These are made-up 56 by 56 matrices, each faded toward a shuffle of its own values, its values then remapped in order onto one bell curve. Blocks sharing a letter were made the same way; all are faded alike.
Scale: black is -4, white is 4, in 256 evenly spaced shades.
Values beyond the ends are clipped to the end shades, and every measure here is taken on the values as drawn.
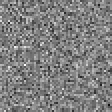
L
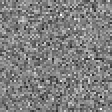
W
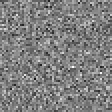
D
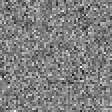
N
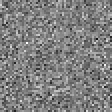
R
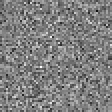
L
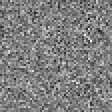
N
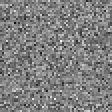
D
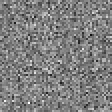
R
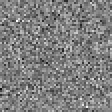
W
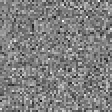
L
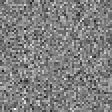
N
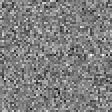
D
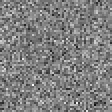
L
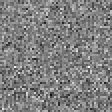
D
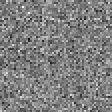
D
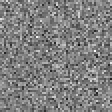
D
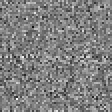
D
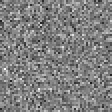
N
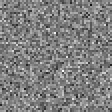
D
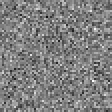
L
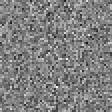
N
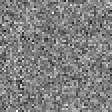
N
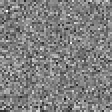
D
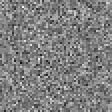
N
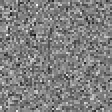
N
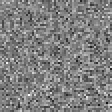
L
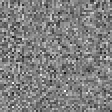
L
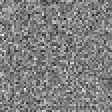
L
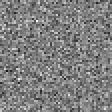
D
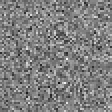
L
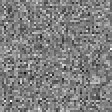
L
